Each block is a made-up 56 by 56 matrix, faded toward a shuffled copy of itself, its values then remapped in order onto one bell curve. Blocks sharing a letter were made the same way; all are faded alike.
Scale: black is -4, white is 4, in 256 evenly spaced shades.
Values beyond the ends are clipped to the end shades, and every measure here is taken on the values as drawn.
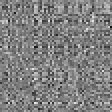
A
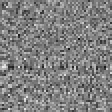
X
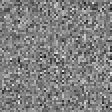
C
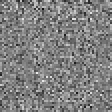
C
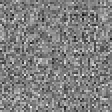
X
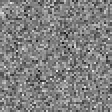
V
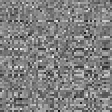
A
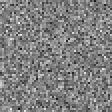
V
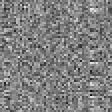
X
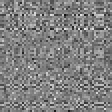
A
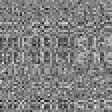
A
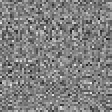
X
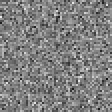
V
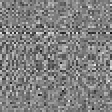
A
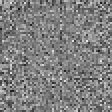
C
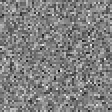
V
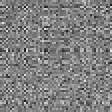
A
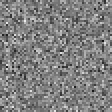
C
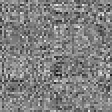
X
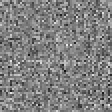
C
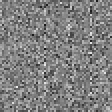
C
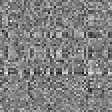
A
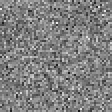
V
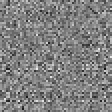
X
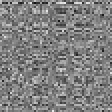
A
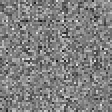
C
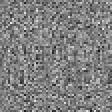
X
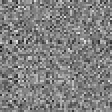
X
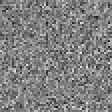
C
